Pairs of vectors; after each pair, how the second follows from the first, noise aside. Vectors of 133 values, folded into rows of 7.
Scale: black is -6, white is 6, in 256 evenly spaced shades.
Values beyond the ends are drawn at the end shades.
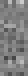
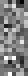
negated, scaled up.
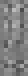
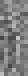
wrapped around, negated.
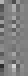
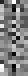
negated, scaled up.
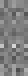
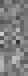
wrapped around.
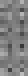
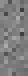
wrapped around, partly zeroed.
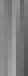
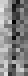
reversed, negated, scaled up.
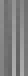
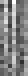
reversed, scaled up.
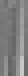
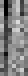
reversed, negated, scaled up.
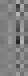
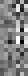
negated, scaled up.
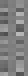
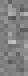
wrapped around, partly zeroed.
